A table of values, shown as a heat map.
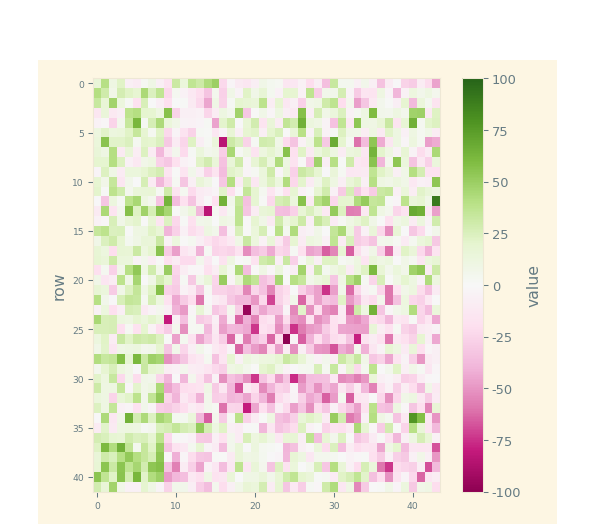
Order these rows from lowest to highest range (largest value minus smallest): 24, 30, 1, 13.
1, 30, 24, 13
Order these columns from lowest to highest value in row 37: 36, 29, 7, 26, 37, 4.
36, 29, 26, 37, 7, 4
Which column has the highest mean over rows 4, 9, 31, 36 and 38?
8
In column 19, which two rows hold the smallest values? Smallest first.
23, 33
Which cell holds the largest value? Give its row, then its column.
12, 43
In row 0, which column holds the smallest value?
43
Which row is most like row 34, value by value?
13
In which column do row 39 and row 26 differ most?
24
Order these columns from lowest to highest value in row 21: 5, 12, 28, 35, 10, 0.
28, 10, 12, 35, 0, 5
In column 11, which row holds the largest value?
35
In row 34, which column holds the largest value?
40
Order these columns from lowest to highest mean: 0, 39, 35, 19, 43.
19, 43, 39, 35, 0
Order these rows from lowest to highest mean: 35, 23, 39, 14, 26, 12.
26, 23, 39, 35, 14, 12
